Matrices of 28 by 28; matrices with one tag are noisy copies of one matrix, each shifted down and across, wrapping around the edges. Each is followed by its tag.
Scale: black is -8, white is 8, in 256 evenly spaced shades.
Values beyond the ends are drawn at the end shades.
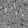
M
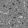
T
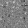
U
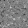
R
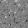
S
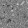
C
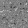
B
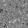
C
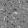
T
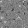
S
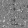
U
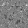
C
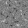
T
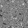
M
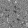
M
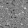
R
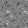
S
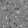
T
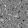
T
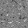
B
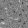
T
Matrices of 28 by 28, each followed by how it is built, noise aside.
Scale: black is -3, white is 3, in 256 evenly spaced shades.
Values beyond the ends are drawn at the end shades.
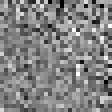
upper triangular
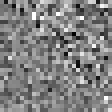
upper triangular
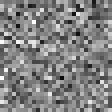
noise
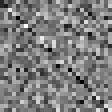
diagonal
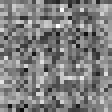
blocks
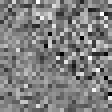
upper triangular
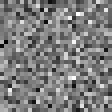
noise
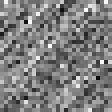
Hankel
